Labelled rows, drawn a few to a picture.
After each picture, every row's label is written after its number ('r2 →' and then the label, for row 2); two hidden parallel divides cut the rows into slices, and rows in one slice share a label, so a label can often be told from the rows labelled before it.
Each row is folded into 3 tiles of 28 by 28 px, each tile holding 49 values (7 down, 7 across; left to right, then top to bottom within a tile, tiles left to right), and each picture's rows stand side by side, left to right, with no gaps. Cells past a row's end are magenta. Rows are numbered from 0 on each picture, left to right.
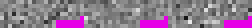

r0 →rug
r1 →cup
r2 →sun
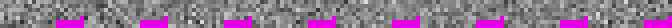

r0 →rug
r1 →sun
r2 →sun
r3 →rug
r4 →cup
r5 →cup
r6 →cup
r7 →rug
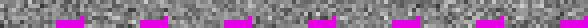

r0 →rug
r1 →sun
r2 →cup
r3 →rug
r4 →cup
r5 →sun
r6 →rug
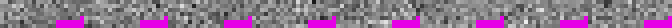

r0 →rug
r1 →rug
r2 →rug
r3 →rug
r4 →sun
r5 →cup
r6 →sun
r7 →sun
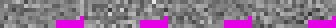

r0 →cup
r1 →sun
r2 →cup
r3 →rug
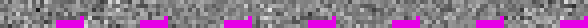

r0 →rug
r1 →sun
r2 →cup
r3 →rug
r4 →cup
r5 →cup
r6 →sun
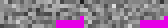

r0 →rug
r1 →cup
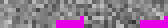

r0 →cup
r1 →rug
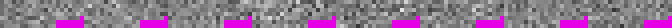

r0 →cup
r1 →cup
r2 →cup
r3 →rug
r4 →sun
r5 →cup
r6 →cup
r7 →cup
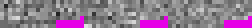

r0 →rug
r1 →sun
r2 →cup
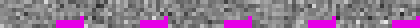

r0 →cup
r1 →sun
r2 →cup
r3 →cup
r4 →sun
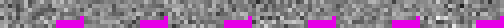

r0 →sun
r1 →cup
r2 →rug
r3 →sun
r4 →cup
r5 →rug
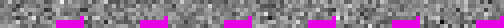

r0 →sun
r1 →rug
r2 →cup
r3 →sun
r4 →rug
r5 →rug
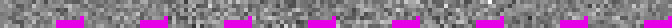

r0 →cup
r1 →cup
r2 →sun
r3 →rug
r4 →sun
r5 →sun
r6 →cup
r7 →cup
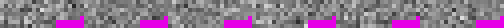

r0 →rug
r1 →cup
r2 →cup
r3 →rug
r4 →rug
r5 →cup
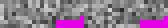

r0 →rug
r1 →rug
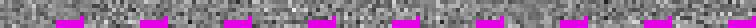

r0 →cup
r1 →sun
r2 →rug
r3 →rug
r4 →rug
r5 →rug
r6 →cup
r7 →sun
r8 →sun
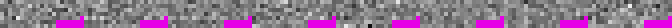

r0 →rug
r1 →rug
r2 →cup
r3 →sun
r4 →sun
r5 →cup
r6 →cup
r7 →sun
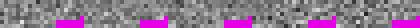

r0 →sun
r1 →cup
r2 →cup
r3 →sun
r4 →sun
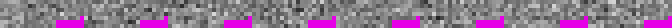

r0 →cup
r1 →rug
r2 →sun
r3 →sun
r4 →cup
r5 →sun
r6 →cup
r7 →sun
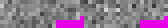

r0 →cup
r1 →cup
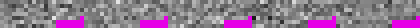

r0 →sun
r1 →cup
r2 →sun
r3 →sun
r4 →cup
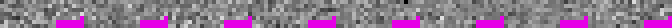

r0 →sun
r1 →cup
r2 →sun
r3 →sun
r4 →rug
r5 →cup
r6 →cup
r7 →rug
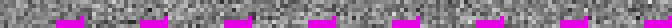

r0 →cup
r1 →rug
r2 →rug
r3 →sun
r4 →sun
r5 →sun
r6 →rug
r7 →sun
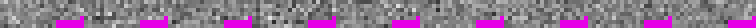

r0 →rug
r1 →sun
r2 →cup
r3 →rug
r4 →cup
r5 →cup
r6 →rug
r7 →cup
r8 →cup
